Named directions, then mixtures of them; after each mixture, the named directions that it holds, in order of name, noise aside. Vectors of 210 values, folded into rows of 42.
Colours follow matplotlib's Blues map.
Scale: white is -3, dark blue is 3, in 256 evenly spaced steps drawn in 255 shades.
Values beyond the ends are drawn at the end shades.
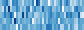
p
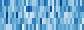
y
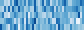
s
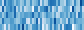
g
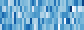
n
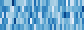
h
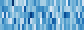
h, s, y.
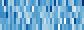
g, n, y.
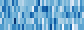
g, h, p.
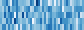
p.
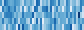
g, p.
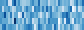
h, n, p.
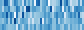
p, y.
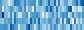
n, s.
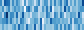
g, p, y.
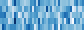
h, n.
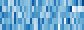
n.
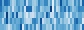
y.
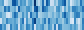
h, s.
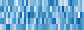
p, s, y.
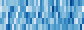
h, y.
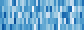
h, n.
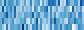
g.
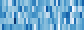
h, n.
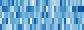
h, n, y.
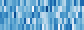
g, n.
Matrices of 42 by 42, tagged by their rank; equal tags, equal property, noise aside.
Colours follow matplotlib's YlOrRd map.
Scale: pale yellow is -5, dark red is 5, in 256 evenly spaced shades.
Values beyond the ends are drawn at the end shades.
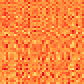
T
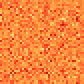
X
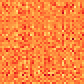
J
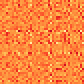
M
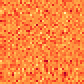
X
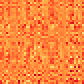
T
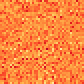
X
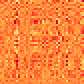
T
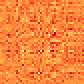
T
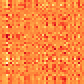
M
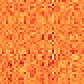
T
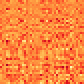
T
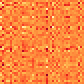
M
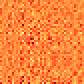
T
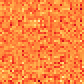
J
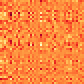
T
